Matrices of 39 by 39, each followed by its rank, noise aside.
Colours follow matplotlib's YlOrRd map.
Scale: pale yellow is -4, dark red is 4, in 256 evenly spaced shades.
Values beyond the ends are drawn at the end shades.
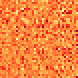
six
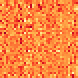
seven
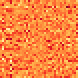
six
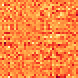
seven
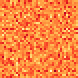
seven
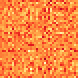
seven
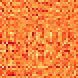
five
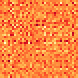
five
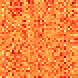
six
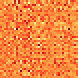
five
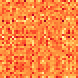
five
